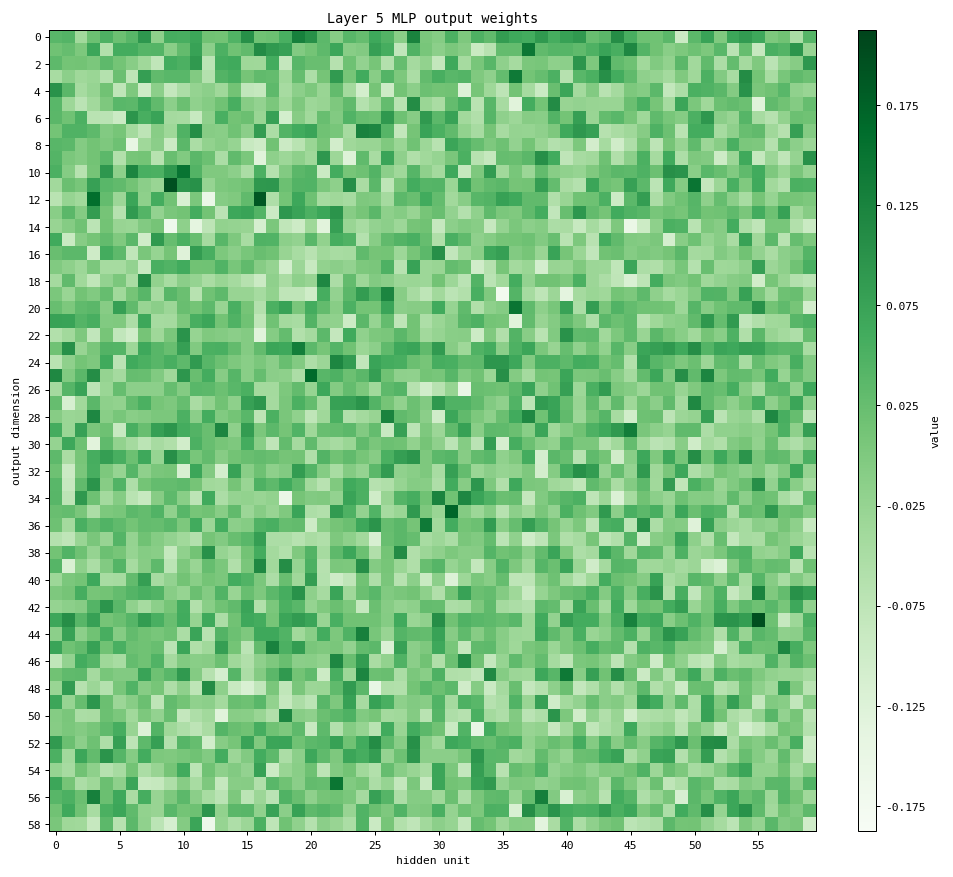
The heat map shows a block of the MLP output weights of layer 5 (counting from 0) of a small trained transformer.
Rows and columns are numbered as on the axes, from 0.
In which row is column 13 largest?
29
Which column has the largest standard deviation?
16
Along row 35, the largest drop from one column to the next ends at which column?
32
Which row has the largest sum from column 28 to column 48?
0
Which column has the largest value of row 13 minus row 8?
6
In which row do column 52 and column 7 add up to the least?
51
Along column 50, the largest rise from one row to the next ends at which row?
31
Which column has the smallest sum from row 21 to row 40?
1
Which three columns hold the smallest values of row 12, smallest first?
12, 10, 44
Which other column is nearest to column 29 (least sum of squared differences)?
8
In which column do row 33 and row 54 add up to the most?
33
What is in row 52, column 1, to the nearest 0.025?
0.025
